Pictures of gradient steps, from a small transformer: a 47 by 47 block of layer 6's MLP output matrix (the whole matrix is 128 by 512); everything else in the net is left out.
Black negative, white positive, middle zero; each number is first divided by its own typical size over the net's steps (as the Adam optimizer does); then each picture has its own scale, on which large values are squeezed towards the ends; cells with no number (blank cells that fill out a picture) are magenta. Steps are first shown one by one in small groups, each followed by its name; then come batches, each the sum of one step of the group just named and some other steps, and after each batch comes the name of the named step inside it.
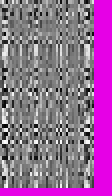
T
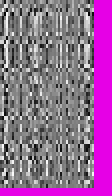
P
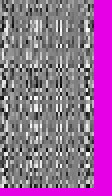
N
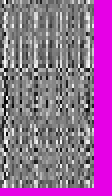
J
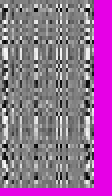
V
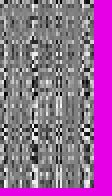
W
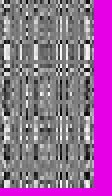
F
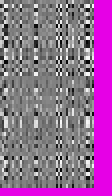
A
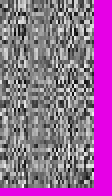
V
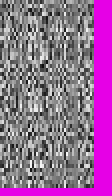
N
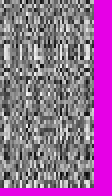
F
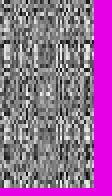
F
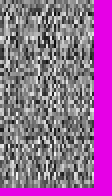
P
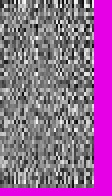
A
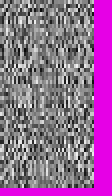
P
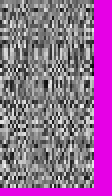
V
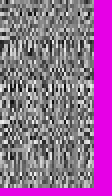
T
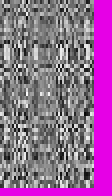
F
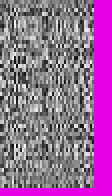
N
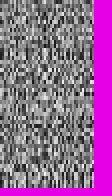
W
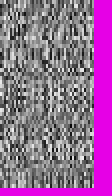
J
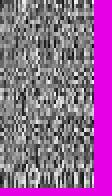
W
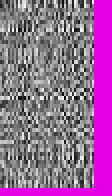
T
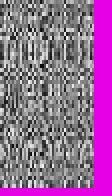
J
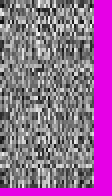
N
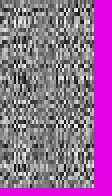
V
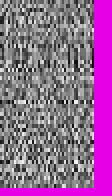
P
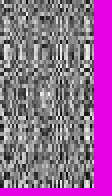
F
